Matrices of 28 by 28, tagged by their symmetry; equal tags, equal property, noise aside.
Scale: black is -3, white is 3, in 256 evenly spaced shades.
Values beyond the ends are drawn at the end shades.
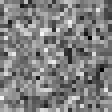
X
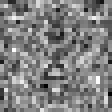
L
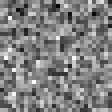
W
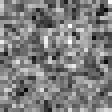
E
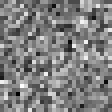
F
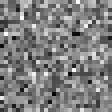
W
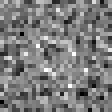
F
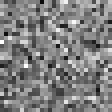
W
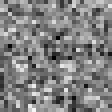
X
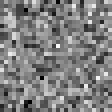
W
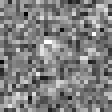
F
